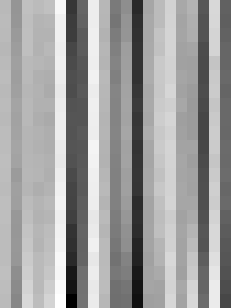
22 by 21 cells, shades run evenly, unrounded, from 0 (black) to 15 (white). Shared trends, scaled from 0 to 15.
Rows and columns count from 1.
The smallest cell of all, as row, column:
22, 7
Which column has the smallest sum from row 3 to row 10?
13
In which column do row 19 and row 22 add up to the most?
6
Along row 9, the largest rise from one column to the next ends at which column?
9
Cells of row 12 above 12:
3
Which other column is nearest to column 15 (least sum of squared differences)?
1
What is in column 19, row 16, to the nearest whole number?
5
